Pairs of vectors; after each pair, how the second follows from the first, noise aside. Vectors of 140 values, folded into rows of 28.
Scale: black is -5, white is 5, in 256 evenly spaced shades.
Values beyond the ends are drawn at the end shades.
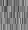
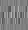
negated, partly zeroed.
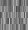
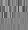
reversed, negated, partly zeroed.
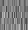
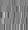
partly zeroed.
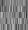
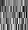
scaled up.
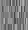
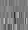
partly zeroed.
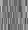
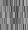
wrapped around, negated.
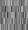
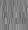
reversed, shrunk.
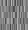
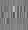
negated, partly zeroed.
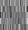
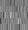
negated, partly zeroed.
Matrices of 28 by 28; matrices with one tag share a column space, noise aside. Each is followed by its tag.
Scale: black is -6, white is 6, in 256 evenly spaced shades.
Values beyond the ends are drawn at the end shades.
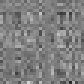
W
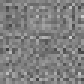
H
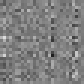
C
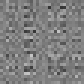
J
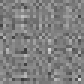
H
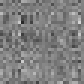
W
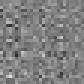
C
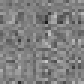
W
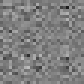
J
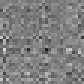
H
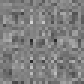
W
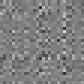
J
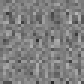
W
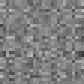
C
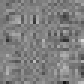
W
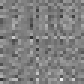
H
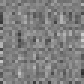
W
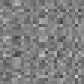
C
